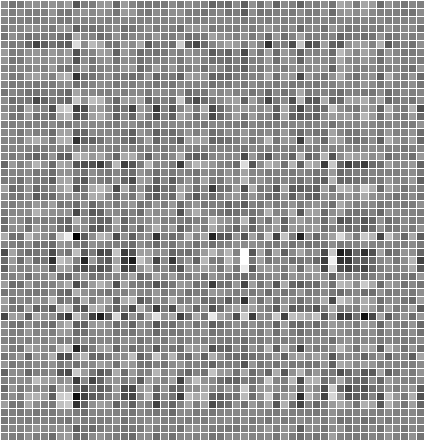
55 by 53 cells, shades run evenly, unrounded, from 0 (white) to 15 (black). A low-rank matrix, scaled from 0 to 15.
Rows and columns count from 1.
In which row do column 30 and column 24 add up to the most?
40
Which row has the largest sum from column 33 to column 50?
32
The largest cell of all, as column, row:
10, 30
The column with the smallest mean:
9
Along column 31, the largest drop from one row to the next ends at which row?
21
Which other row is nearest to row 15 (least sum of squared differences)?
41
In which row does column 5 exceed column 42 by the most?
33
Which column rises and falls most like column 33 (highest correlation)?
31
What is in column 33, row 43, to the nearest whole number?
8
